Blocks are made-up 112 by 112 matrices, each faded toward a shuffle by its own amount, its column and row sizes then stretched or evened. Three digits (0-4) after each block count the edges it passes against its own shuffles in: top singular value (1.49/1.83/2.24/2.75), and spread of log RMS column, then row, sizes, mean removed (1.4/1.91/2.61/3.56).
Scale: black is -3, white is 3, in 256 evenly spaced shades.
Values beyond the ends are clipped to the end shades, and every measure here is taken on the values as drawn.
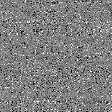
2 1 2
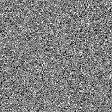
1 1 0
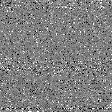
1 0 3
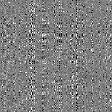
4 4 2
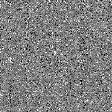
1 2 1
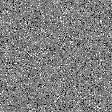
0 1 0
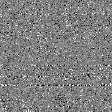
1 0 3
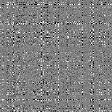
3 4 4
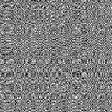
4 0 2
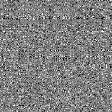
2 1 3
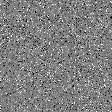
0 0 0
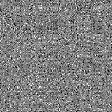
3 1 0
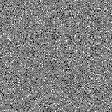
3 0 0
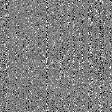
1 4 0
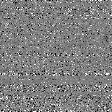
0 0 4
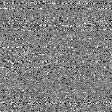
2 1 4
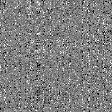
2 3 1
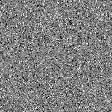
1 0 0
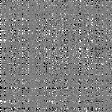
3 4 4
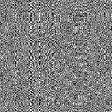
4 3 0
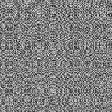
4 0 2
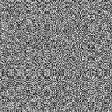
4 2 0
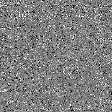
1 1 2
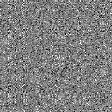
3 2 0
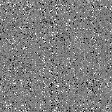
0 3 2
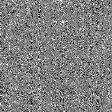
1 3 1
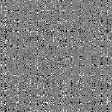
2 4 3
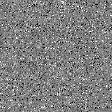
0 1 3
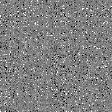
1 3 2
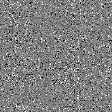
0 2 2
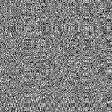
4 1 0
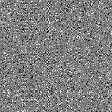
3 2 1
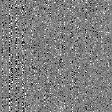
2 4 0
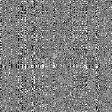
3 4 2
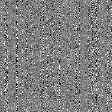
1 4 0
